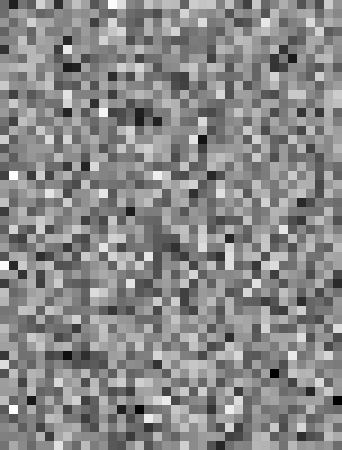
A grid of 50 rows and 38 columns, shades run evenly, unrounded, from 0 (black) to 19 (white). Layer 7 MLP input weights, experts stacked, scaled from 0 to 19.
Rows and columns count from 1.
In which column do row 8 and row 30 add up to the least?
8
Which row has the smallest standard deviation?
2
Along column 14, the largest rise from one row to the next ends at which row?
47
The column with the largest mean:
37
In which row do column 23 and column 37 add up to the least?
16
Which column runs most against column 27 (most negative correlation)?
23
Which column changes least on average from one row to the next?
3
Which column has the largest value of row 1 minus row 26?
24
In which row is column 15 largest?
32
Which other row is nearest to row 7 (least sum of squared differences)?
25
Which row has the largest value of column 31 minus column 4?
45
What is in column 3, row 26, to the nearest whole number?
8
